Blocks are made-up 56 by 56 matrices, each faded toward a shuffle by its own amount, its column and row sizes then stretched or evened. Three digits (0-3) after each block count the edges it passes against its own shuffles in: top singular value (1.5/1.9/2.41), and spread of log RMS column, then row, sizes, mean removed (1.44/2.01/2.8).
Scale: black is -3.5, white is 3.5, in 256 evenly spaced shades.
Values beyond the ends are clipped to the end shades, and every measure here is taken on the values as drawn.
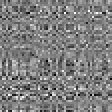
3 0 3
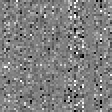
0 3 0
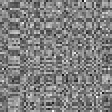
3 1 0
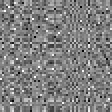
3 1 0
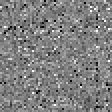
0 1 1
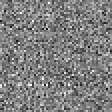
1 0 1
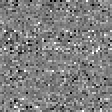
1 0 2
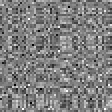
3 1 1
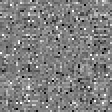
1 0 0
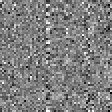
2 2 0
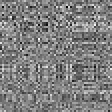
3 1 2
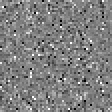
0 1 0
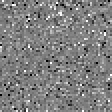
0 0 1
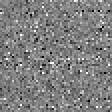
0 1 1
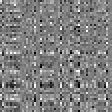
3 3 2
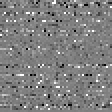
0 0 3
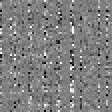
0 3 1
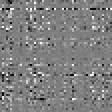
1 3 3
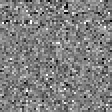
0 1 2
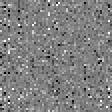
0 2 0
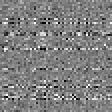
3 1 3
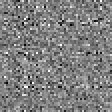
1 1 2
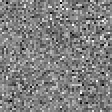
0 1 0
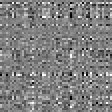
3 2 3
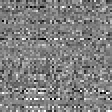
2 0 3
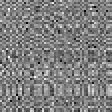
3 1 0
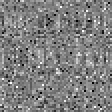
2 0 0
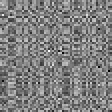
3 0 2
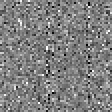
1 2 0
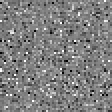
0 0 1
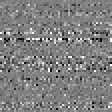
2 0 3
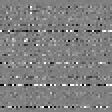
1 0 3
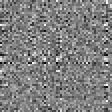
2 2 1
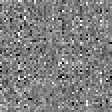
1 2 1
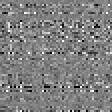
2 1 3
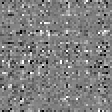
0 2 3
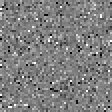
0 0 1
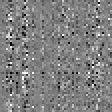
1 3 1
